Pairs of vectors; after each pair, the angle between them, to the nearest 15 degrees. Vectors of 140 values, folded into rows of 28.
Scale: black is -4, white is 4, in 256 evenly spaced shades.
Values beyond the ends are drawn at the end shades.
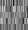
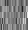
105 degrees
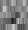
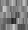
15 degrees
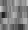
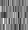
60 degrees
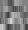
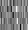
105 degrees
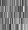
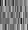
75 degrees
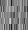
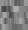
90 degrees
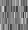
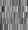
150 degrees
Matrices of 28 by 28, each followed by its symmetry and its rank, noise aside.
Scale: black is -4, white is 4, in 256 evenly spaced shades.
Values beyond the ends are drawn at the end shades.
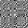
symmetric, rank three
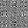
antisymmetric, rank four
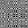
no symmetry, rank three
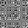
symmetric, rank three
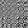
symmetric, rank four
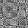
symmetric, rank four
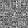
no symmetry, rank four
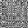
no symmetry, rank four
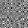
no symmetry, rank three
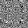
antisymmetric, rank six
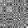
symmetric, rank three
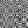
no symmetry, rank three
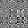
no symmetry, rank three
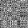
no symmetry, rank four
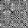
symmetric, rank three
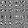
no symmetry, rank three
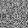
no symmetry, rank four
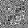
symmetric, rank four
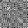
symmetric, rank four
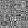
antisymmetric, rank four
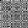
symmetric, rank three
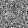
antisymmetric, rank six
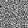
antisymmetric, rank six
